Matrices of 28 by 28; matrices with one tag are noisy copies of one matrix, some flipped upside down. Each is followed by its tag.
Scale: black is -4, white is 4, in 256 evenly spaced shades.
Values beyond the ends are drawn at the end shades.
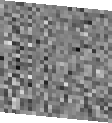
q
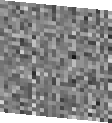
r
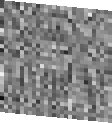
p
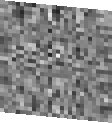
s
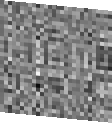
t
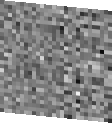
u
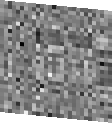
t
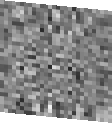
s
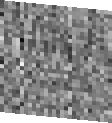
p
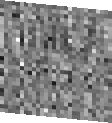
p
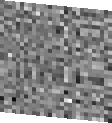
u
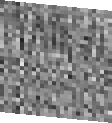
p
